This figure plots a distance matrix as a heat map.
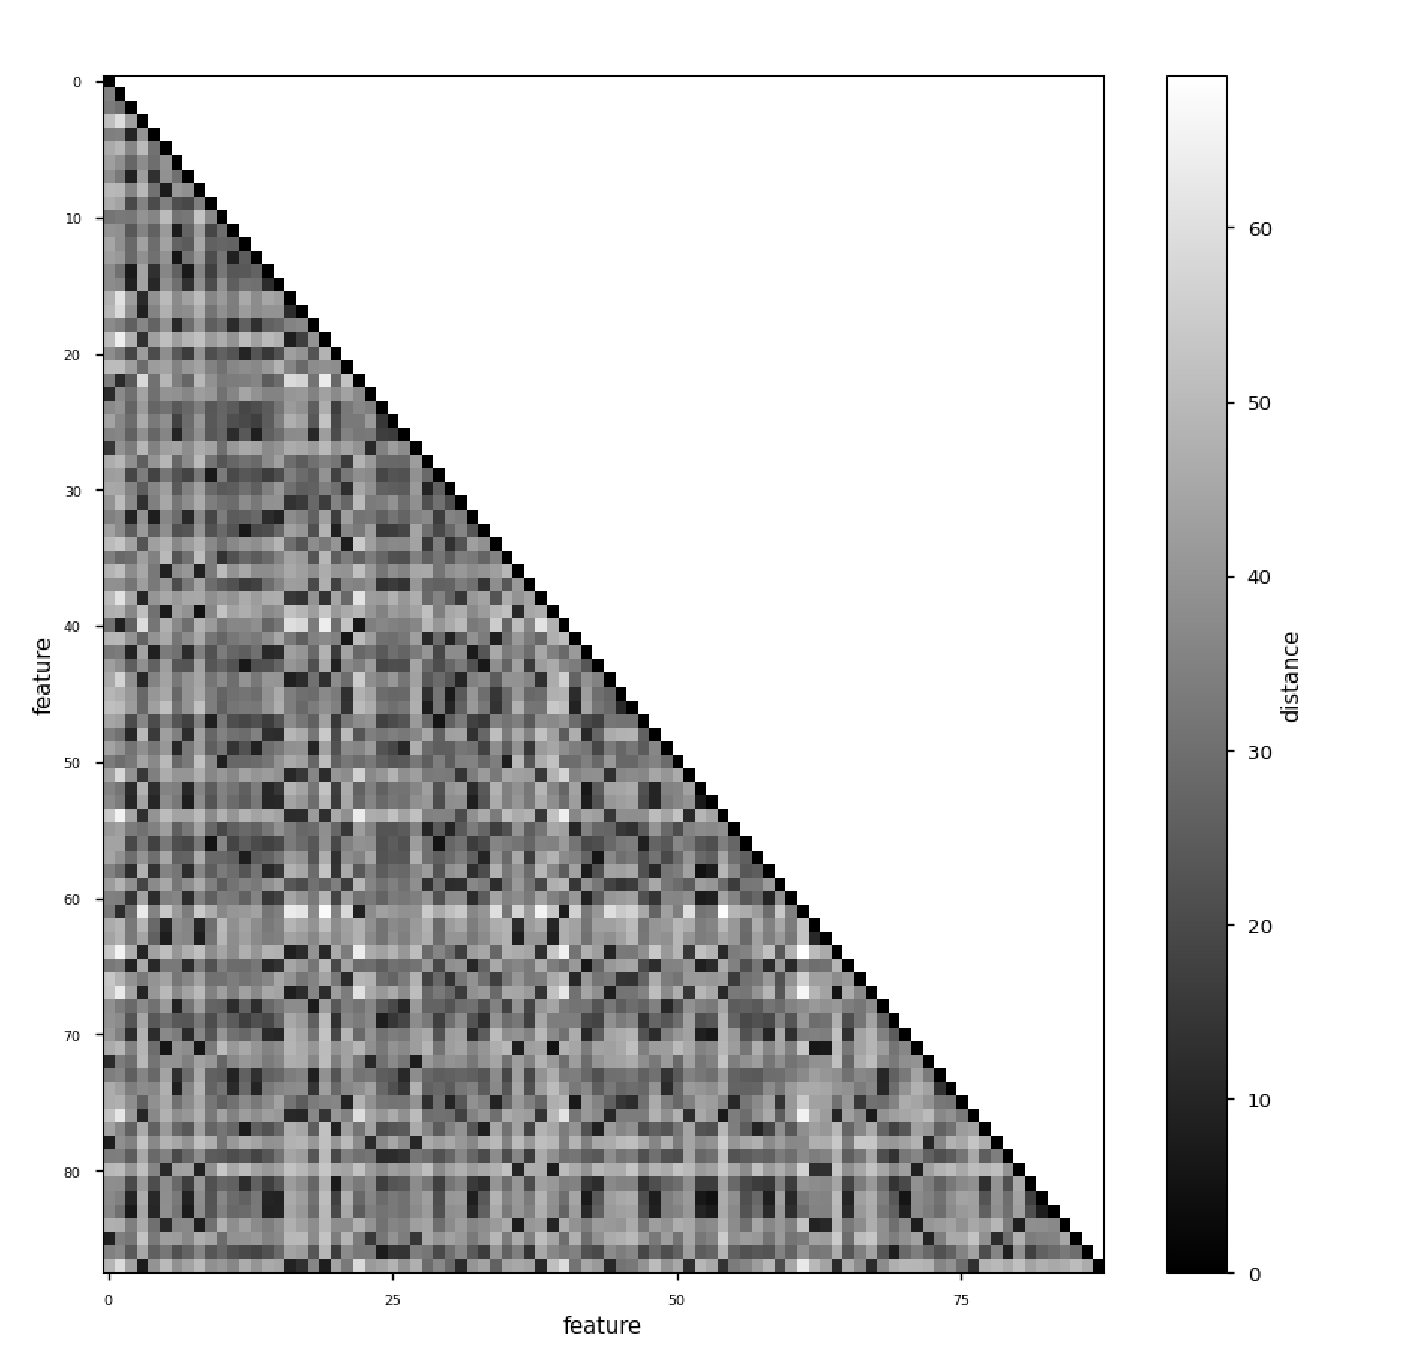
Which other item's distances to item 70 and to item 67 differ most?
64
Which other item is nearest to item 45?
30
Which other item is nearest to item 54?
76
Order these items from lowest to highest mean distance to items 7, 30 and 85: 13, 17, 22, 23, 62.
23, 13, 22, 17, 62
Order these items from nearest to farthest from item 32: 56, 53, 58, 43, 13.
53, 58, 56, 43, 13
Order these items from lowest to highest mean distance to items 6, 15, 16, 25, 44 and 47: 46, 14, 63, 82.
14, 82, 46, 63
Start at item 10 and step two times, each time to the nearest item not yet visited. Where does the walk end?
35
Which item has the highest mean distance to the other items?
61
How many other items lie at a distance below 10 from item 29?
3
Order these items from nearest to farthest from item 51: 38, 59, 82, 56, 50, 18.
38, 59, 56, 18, 82, 50
